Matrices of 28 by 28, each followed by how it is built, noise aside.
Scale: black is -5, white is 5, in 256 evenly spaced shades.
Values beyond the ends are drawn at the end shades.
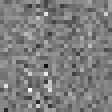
uneven columns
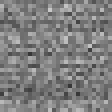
blocks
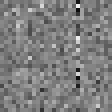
uneven columns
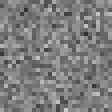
noise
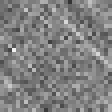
Toeplitz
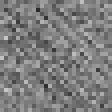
Toeplitz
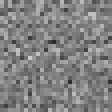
repeating columns
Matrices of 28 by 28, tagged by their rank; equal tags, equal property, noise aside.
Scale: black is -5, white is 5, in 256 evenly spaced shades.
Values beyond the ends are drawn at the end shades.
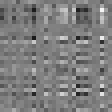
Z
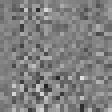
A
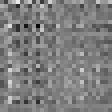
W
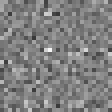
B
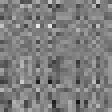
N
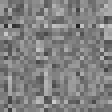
N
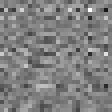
N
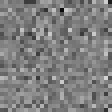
A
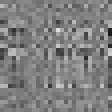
W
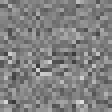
B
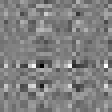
W
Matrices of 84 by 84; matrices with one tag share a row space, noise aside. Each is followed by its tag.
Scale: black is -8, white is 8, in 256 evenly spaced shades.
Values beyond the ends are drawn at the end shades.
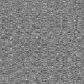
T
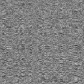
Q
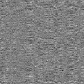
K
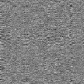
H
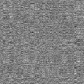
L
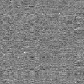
L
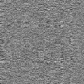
H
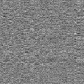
L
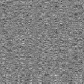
Q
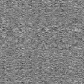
Q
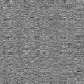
L
